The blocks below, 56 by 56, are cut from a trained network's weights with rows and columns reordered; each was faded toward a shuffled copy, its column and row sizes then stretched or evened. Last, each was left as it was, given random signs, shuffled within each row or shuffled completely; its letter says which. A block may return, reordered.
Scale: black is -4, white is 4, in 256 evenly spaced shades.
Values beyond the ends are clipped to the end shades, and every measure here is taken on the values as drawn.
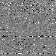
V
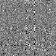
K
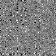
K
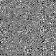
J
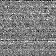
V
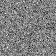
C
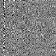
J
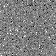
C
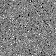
C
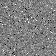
C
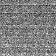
J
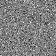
C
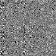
K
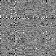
J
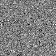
V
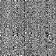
J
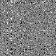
K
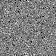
C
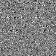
V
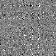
K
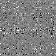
K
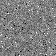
C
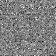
V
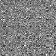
J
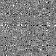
J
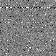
V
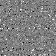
V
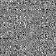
K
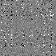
K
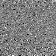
V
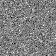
C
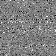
V
